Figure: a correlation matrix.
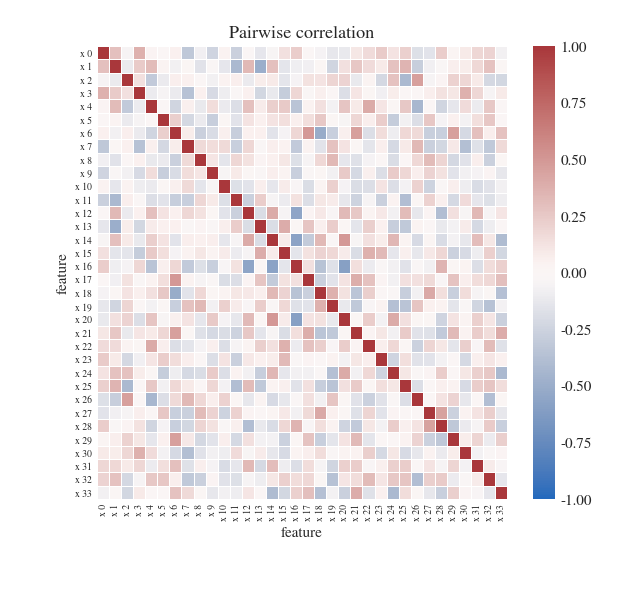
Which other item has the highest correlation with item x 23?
x 15
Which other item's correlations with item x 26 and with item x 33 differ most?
x 2
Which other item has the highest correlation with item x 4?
x 22
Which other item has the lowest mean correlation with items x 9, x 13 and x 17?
x 1
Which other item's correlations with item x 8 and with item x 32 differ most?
x 19
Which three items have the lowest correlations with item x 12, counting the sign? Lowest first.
x 16, x 28, x 11
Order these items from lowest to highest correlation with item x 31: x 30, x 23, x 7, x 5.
x 7, x 30, x 23, x 5
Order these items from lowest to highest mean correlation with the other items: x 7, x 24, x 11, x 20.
x 11, x 7, x 24, x 20
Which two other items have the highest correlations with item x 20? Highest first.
x 14, x 24
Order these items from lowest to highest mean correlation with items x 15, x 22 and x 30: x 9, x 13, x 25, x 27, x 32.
x 25, x 9, x 27, x 32, x 13
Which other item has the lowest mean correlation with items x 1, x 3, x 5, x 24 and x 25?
x 13
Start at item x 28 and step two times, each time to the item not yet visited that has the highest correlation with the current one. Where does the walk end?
x 18
